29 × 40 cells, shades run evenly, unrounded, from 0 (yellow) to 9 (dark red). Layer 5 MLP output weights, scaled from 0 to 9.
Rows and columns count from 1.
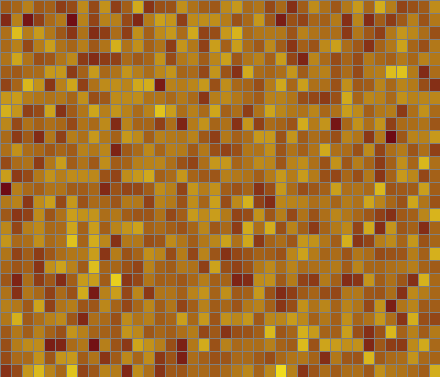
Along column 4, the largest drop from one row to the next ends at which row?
3
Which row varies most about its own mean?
27
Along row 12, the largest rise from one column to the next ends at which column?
11
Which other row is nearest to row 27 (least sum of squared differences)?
24
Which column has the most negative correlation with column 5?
19
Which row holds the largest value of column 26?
2
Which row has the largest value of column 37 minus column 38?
25
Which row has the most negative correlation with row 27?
6
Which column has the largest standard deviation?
9
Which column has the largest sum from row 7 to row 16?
36
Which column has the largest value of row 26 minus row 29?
26
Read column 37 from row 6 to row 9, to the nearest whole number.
1 4 3 7
